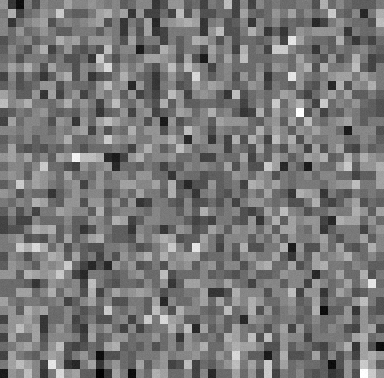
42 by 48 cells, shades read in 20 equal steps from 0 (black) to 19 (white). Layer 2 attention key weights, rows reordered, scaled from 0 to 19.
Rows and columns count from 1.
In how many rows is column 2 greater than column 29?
24
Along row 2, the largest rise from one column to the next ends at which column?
23
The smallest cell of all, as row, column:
42, 13
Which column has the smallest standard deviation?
28
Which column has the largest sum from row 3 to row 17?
35
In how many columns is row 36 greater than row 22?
23
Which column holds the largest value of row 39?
8
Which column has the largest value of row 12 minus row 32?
15
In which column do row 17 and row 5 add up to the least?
45
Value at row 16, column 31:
6
